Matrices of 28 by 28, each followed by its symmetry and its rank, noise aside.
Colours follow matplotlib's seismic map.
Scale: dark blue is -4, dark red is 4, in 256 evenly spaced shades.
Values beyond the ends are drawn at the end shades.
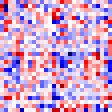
no symmetry, rank five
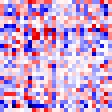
no symmetry, rank five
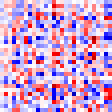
no symmetry, rank four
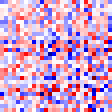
no symmetry, rank four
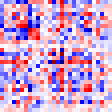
symmetric, rank three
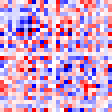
symmetric, rank four
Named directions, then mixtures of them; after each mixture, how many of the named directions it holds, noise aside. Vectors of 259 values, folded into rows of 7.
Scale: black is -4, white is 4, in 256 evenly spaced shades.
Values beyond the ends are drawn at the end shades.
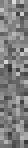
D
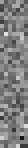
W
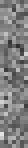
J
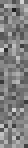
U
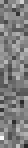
three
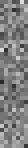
one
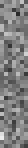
four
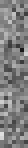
two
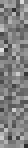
two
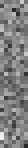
four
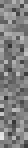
four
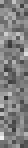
three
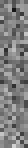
three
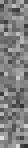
two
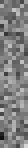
four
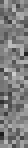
one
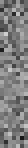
three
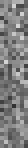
three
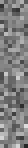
two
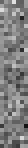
four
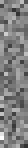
four
